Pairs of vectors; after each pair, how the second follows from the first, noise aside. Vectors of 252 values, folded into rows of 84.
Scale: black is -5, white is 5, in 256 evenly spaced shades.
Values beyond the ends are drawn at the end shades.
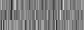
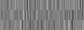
reversed, shrunk.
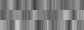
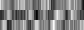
wrapped around, negated, scaled up.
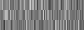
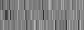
negated, partly zeroed.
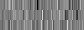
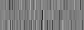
negated, partly zeroed.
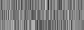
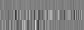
reversed, negated, partly zeroed.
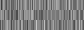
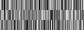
reversed, negated, scaled up.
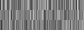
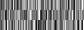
reversed, negated, scaled up.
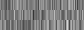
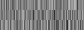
sign-scrambled.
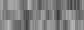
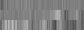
reversed, negated, partly zeroed.
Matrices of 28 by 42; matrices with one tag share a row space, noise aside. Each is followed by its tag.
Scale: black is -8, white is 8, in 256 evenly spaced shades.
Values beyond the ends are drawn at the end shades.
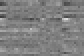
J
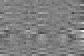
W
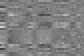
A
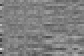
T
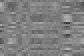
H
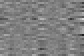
W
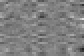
W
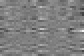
W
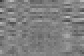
H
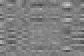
H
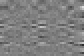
W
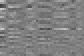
A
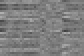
J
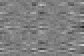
W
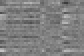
J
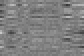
H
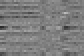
J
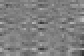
W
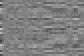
T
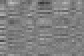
A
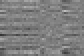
J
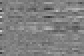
T
